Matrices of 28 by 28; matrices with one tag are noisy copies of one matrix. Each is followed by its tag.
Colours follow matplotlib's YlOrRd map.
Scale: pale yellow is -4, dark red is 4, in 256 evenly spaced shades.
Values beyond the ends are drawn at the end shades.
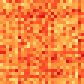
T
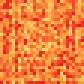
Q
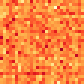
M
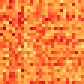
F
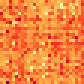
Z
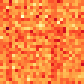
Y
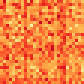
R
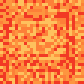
Q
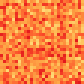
R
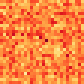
M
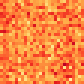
Q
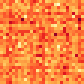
M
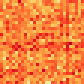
Z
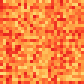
Y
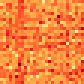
Z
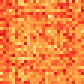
Q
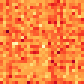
Y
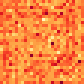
Q
